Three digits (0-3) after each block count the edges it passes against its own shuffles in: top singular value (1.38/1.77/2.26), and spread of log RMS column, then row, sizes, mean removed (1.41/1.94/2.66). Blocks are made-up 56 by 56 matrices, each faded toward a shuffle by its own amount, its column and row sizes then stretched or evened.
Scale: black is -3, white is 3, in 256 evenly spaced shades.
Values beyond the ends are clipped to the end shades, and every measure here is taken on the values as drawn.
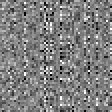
3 3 1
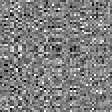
3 2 0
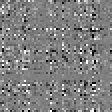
0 3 3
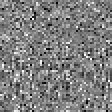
2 1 1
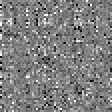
1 2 0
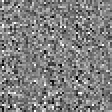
1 2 1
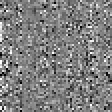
0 3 0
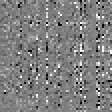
2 3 1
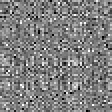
3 0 1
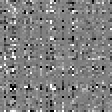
2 3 3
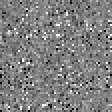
0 1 1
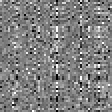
3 3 0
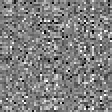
2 2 0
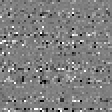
0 1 3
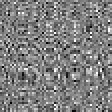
3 2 1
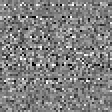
0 0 3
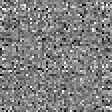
1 1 1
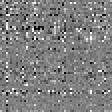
2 2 3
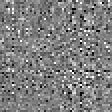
2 2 1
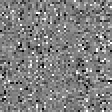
1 1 0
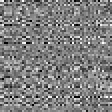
3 1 3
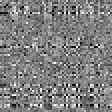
3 1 3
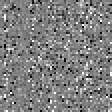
0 2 0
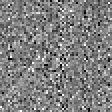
1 2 0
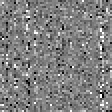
0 3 0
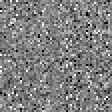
0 2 0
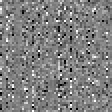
0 3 0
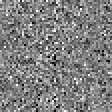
1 1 0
